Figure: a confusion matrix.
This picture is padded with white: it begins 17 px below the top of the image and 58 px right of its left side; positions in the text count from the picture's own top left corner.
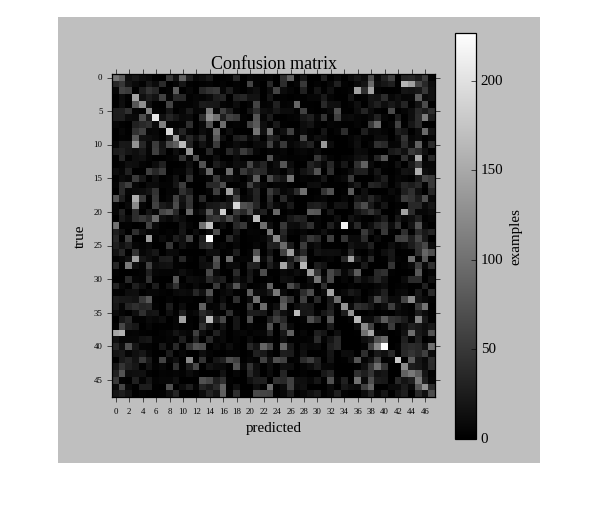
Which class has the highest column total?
45
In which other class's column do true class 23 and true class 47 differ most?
16
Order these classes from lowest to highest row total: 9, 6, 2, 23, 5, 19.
23, 9, 5, 2, 19, 6
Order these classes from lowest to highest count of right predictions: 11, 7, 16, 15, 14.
15, 16, 14, 7, 11
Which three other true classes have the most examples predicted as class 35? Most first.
27, 17, 15
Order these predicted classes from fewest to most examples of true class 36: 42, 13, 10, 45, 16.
13, 42, 16, 45, 10
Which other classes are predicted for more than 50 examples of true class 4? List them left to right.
3, 8, 21, 27, 46
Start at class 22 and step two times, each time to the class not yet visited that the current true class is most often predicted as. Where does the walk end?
46
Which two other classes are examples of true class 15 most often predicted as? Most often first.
26, 21
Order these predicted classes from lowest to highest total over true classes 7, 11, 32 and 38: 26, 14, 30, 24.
30, 26, 24, 14
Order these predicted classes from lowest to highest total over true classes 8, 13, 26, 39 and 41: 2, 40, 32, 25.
2, 32, 40, 25
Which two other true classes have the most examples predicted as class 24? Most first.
32, 20
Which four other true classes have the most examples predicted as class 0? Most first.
38, 22, 18, 45
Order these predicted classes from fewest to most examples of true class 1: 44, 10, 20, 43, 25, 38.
10, 25, 20, 38, 44, 43
